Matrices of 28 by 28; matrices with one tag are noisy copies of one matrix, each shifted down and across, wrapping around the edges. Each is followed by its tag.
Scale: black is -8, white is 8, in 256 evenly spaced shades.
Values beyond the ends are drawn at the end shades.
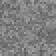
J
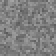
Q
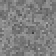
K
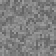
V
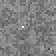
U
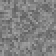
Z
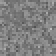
J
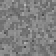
Z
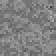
V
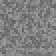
Q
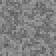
V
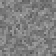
Z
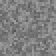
Z
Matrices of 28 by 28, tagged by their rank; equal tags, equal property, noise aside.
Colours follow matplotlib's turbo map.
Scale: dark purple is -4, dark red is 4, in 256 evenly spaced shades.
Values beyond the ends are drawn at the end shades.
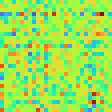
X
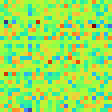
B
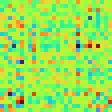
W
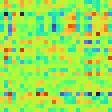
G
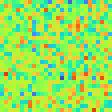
B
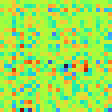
W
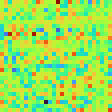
B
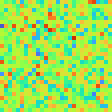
B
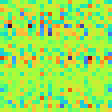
W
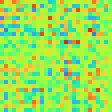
W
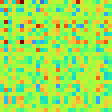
W
